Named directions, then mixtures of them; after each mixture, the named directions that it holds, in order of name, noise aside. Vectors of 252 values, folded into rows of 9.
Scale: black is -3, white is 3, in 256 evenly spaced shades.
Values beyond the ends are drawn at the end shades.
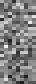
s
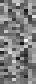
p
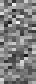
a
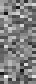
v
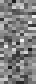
a, s.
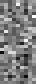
p, s.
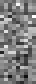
p, s.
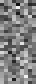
p, v.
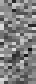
a, s.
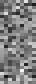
v.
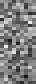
s.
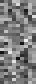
p.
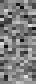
s, v.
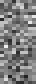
s.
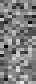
s.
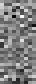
a, v.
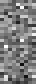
s, v.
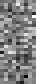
p, s.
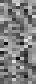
p.
